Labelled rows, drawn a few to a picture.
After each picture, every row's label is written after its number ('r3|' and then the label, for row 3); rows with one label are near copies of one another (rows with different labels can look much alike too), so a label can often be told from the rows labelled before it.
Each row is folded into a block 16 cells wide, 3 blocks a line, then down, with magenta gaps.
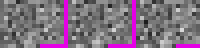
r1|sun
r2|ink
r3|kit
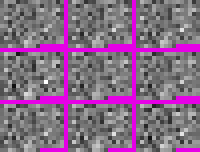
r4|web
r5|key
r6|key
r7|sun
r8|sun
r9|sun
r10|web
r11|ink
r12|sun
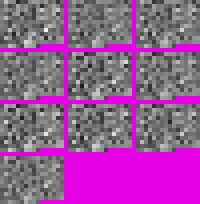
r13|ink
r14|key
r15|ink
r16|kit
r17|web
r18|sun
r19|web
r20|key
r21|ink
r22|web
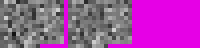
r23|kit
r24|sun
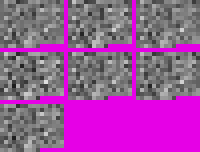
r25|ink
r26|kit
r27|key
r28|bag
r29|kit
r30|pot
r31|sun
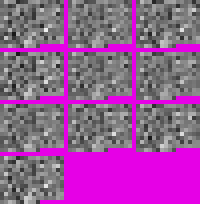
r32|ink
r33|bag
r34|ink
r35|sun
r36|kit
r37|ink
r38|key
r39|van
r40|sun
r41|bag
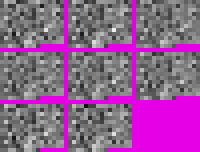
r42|web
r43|key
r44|web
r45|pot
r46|sun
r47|kit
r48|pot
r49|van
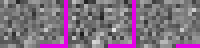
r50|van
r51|key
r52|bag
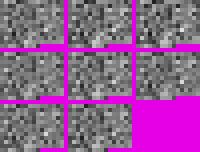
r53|sun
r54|van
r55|pot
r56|kit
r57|sun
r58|ink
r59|ink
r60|sun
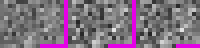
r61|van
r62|bag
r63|web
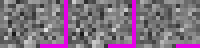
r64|sun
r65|kit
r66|pot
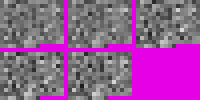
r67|bag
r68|bag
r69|bag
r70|kit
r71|sun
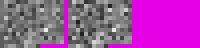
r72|van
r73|bag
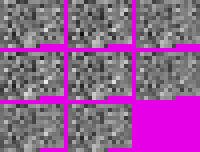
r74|ink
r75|web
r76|kit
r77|web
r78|web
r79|web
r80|van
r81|kit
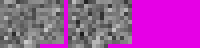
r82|key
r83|kit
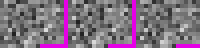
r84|bag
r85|kit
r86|key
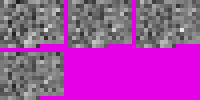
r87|bag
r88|key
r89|bag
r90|sun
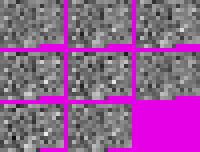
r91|van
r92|key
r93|web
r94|ink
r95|ink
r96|key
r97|bag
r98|kit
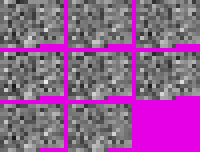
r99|pot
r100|key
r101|sun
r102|ink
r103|web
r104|van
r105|key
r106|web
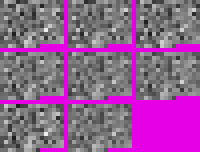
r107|web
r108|ink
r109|web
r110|kit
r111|pot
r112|pot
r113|pot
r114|key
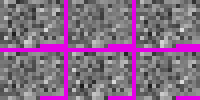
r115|sun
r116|web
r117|key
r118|web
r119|key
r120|sun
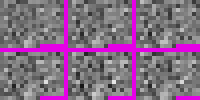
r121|van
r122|kit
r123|kit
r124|sun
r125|sun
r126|ink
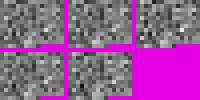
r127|bag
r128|web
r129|ink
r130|sun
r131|pot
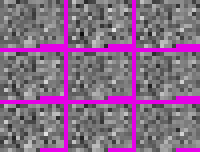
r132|key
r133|pot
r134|kit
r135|ink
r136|ink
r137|sun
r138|web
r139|ink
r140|van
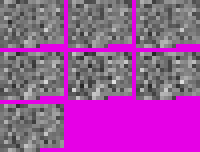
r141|bag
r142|van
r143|bag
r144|van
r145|bag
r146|pot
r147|ink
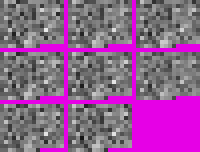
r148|sun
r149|key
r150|key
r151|bag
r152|bag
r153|key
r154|ink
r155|sun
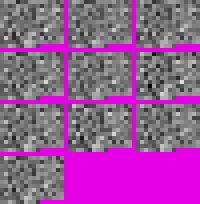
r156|ink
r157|bag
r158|web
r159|van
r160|bag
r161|sun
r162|kit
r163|kit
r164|kit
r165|kit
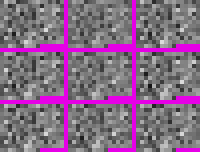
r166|web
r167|bag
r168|sun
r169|key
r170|kit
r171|kit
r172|web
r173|sun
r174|ink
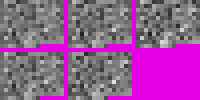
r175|pot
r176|bag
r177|key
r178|pot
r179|web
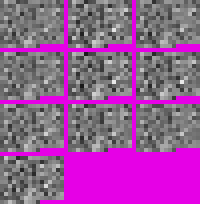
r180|kit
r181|bag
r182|sun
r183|key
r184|sun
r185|bag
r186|pot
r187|kit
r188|kit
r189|bag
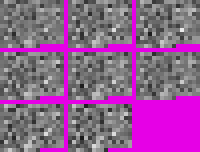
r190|ink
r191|van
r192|bag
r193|bag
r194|key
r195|sun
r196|bag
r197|kit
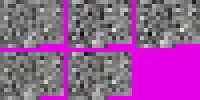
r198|bag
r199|sun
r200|key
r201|web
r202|sun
